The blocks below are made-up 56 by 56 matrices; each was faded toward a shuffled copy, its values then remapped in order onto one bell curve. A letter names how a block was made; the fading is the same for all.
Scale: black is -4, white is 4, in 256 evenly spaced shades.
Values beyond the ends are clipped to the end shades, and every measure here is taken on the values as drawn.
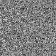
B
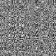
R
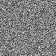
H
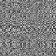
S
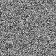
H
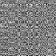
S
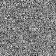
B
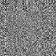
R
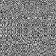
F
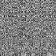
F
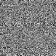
B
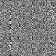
R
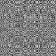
S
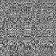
F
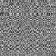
S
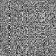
R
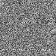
B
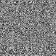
B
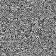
B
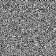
B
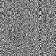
R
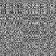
S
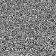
B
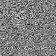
B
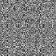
R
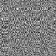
S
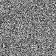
H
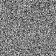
H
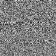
B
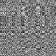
S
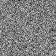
H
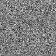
B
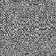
F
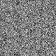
H
